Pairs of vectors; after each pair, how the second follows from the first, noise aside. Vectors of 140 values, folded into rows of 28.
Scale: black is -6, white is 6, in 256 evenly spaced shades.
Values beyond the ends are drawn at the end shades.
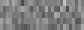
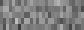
reversed, negated.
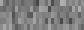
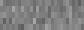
reversed, negated, shrunk.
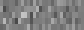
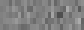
reversed, negated, shrunk.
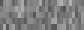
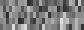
reversed, scaled up.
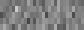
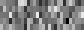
reversed, negated, scaled up.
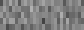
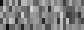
scaled up.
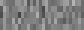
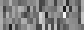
reversed, negated, scaled up.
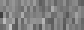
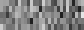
reversed, negated, scaled up.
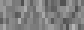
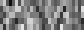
reversed, negated, scaled up.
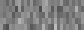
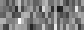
scaled up.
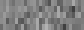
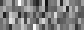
reversed, negated, scaled up.
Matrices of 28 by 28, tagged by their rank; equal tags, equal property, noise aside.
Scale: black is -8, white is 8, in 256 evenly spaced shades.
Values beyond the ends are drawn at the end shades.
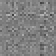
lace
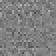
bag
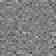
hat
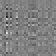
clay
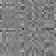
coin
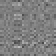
lace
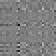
lace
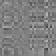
clay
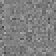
hat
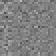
coin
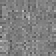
hat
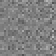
coin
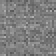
coin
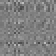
clay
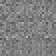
hat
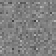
hat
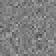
hat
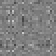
lace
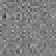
coin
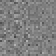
coin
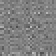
lace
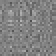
lace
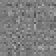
coin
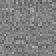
hat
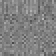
coin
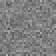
hat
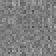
bag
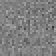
hat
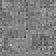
bag
